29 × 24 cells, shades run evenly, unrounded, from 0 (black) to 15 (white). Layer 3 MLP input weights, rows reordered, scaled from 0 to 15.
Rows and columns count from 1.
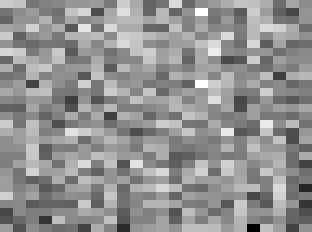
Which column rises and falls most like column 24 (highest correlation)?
8
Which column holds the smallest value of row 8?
18
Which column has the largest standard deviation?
20
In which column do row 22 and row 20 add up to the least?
14
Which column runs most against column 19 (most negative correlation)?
24
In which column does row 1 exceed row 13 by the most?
19
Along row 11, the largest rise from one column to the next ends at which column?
16
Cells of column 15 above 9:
13
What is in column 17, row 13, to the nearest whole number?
13
